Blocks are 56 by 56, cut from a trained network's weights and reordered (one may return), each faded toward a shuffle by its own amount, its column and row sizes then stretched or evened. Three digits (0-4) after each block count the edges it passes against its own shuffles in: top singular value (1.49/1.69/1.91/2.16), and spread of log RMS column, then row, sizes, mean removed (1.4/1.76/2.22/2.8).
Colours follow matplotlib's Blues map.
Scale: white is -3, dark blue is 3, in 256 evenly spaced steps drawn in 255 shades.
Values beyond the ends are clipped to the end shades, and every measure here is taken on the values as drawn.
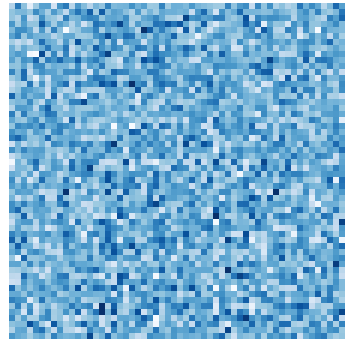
1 0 1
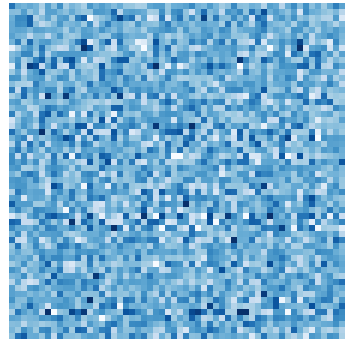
0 0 3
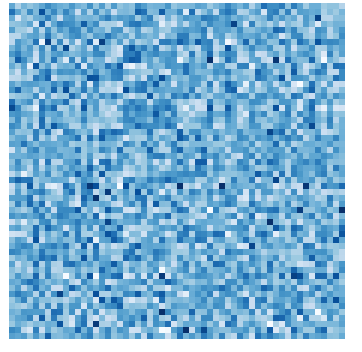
4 0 2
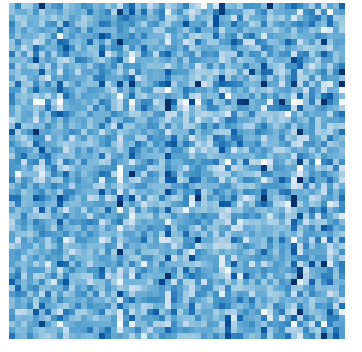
1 4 1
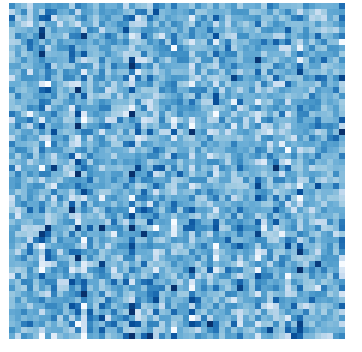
0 4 0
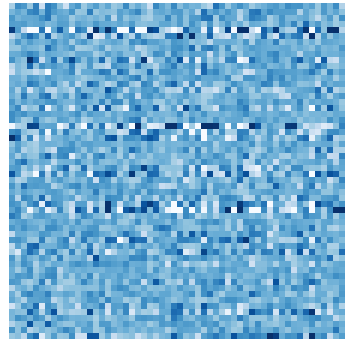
4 1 4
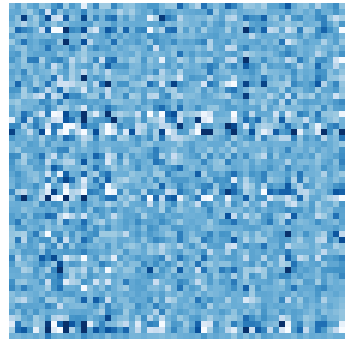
4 4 4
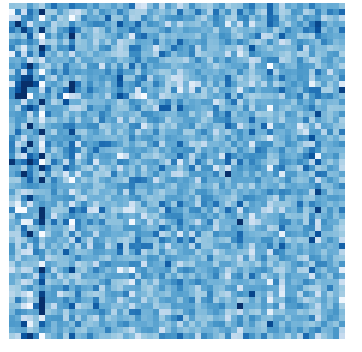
1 4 1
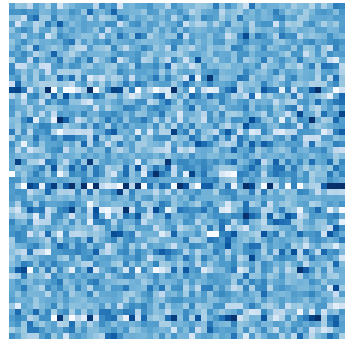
3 0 4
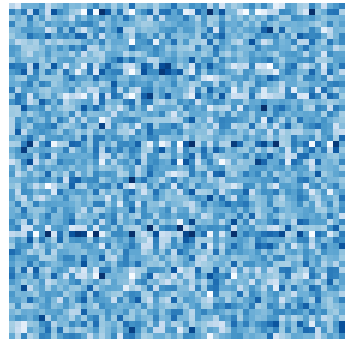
4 1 3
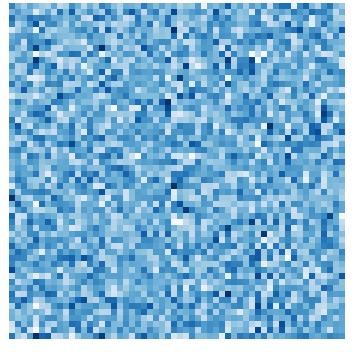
3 2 0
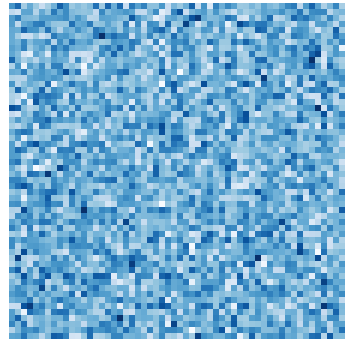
2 1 0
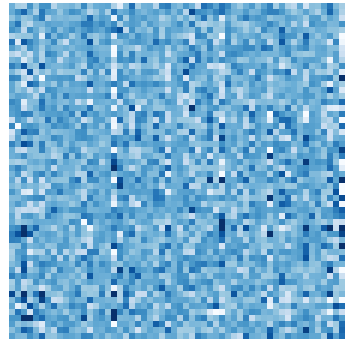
1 4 0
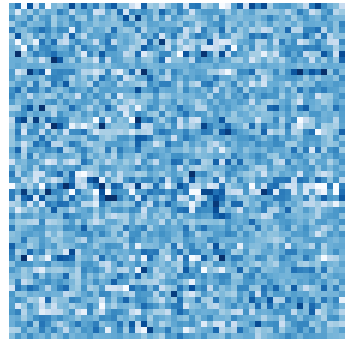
1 1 4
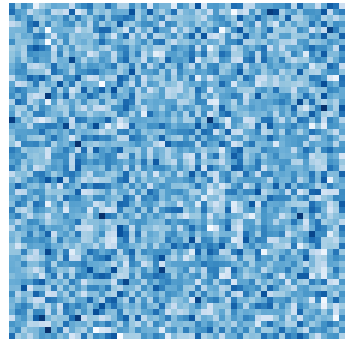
4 1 0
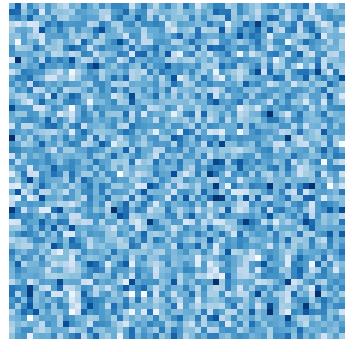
3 2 1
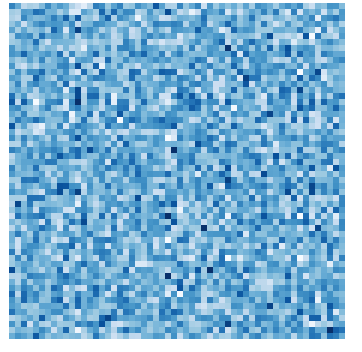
2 2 0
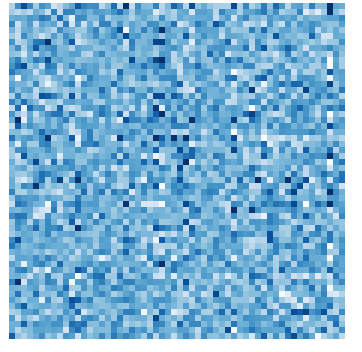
0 3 1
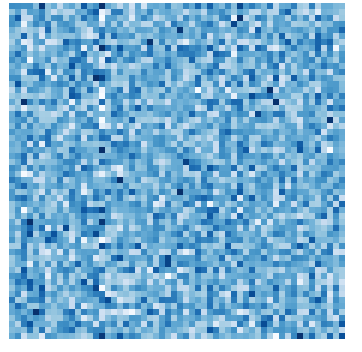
1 2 0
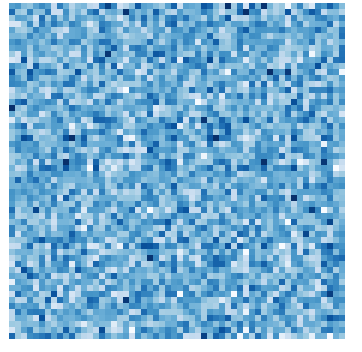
2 0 2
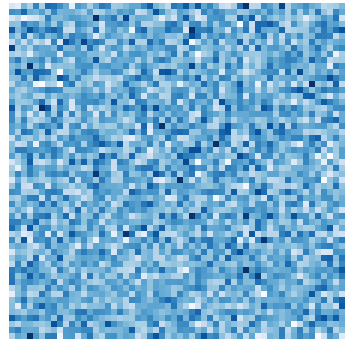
1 1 1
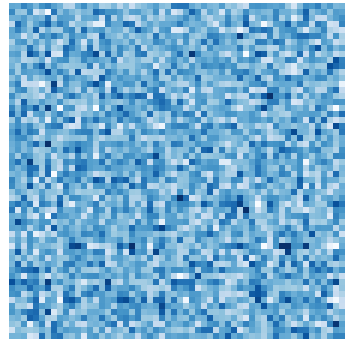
2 1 1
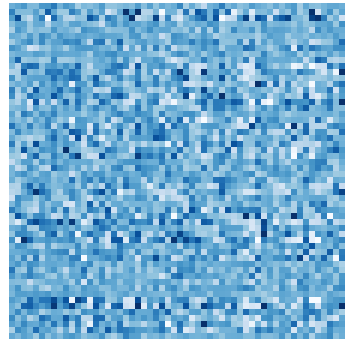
2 1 4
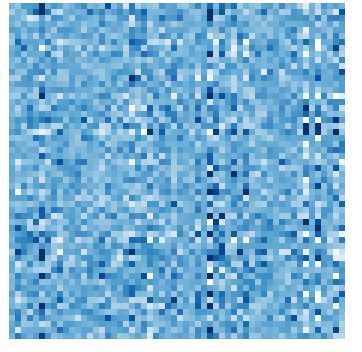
2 4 2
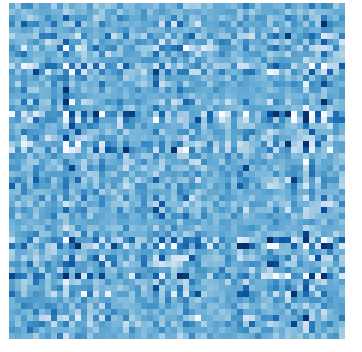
4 3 4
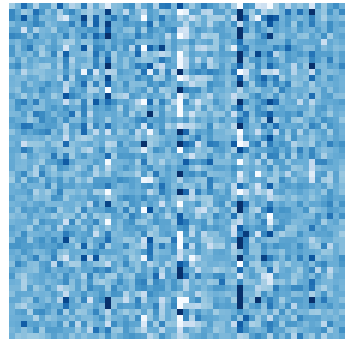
4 4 1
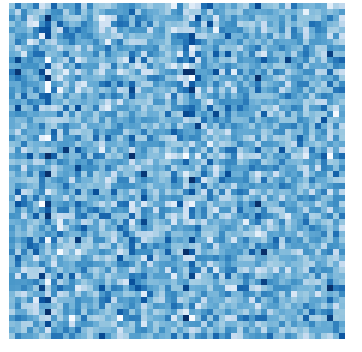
1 3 1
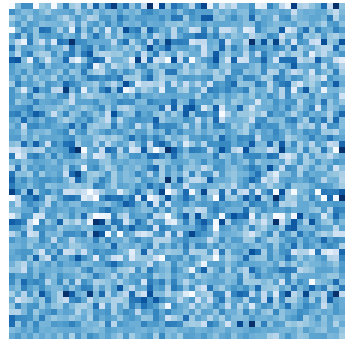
0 1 4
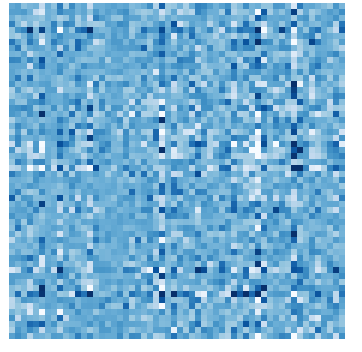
3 4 2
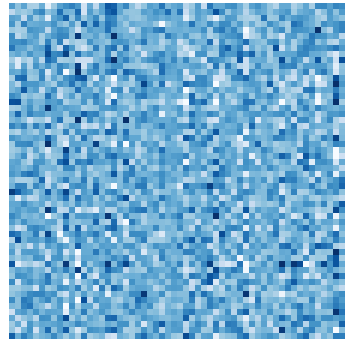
2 4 0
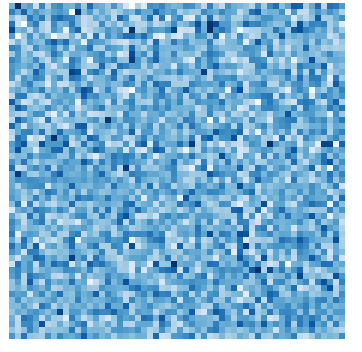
1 1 1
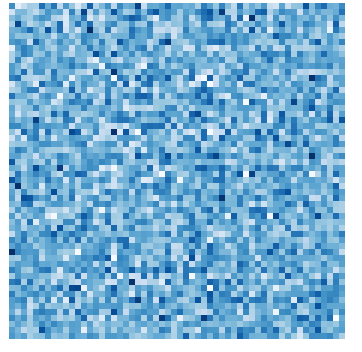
0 0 1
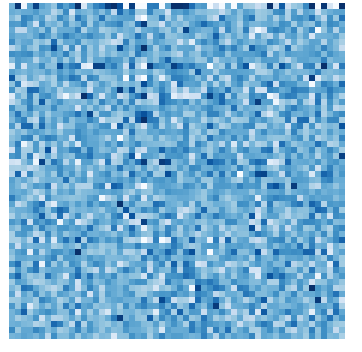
2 1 3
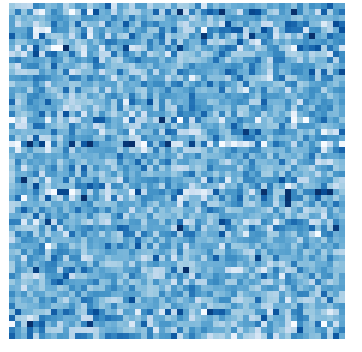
0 0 3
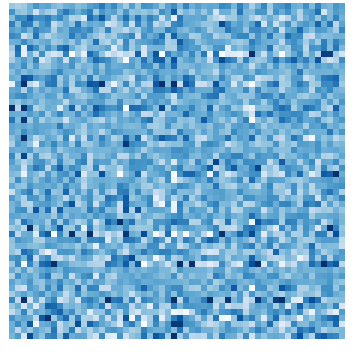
1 1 4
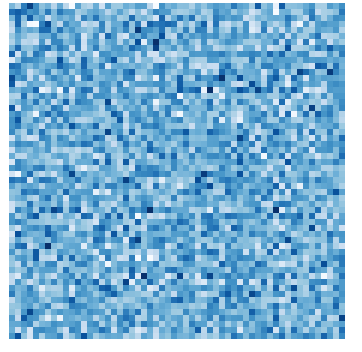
1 1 1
